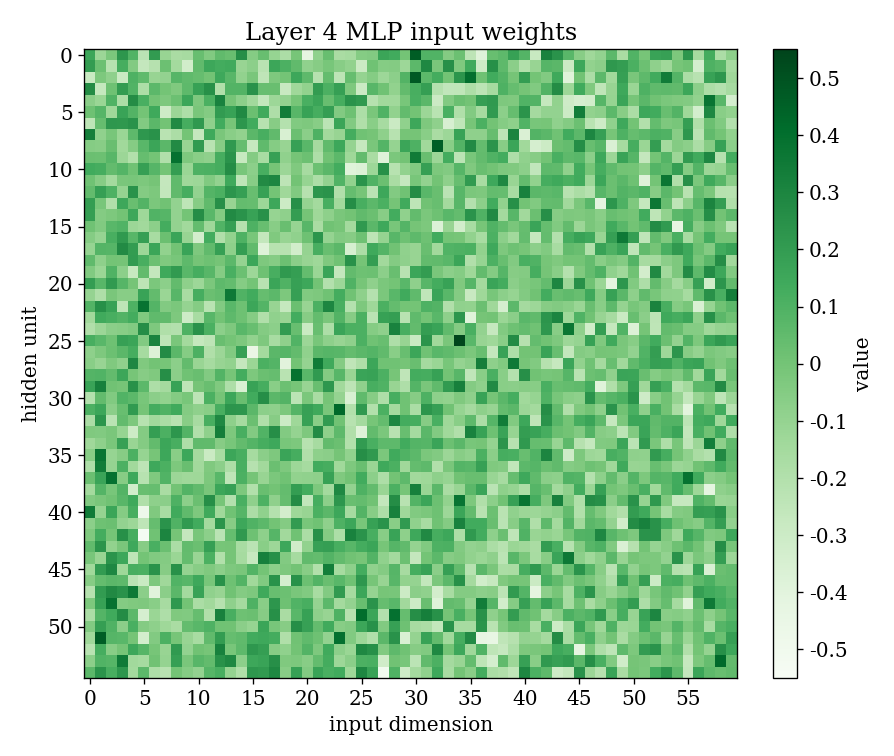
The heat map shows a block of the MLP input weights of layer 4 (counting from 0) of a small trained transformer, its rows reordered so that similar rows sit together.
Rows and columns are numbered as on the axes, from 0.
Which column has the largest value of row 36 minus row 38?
57
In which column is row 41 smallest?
49
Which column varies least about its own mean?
53
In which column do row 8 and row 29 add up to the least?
48
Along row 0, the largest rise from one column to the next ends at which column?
42
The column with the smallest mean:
18
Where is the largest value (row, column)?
25, 34
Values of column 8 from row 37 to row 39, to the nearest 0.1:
-0.1 0 0.1
